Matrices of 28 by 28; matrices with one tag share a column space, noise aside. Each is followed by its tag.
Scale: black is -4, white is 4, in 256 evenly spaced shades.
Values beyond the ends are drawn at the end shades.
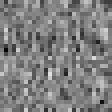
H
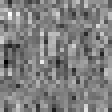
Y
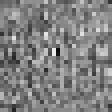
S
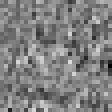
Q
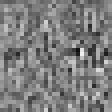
S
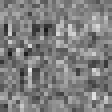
S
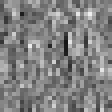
Y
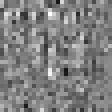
Y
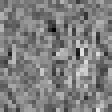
S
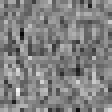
H
